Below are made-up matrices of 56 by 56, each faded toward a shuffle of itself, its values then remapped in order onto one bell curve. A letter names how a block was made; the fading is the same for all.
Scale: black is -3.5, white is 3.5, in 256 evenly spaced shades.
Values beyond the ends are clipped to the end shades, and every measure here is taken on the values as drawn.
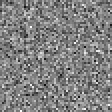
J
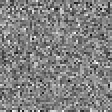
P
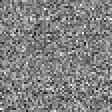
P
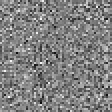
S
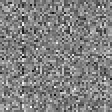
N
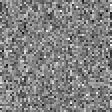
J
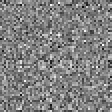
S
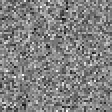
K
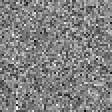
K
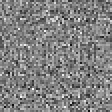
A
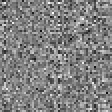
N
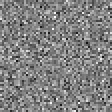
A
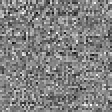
A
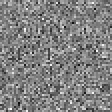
A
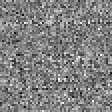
P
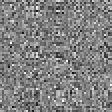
N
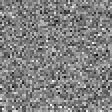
A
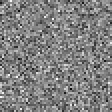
K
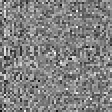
S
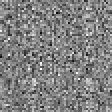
S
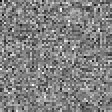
A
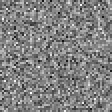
K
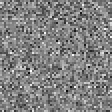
P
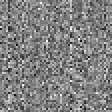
N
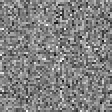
J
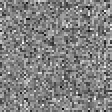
J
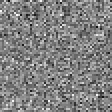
A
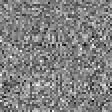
A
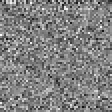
P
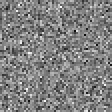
K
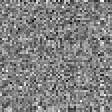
A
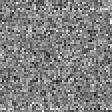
P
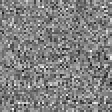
A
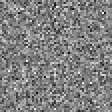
J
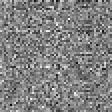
A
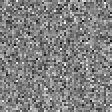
K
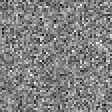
K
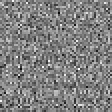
N
